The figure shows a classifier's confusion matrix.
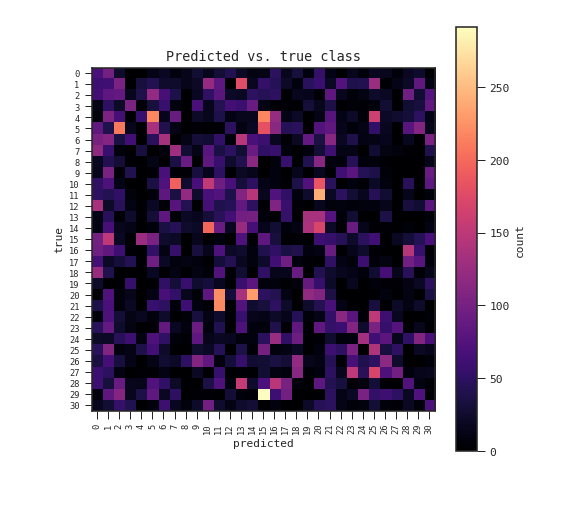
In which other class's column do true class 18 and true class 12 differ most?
16
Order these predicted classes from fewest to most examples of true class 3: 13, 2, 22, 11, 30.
22, 2, 11, 13, 30
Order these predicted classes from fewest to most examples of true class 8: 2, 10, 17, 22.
22, 2, 17, 10
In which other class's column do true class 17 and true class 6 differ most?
13
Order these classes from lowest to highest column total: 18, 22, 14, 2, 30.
22, 18, 30, 2, 14
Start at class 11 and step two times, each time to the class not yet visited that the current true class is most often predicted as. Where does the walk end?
14
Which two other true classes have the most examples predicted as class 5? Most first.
4, 2
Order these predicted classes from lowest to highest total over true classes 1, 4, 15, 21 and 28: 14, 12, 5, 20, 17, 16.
12, 14, 17, 20, 16, 5
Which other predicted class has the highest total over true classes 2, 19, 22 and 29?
15
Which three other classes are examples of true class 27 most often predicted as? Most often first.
25, 23, 18
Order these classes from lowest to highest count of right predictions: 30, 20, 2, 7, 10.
30, 2, 20, 7, 10
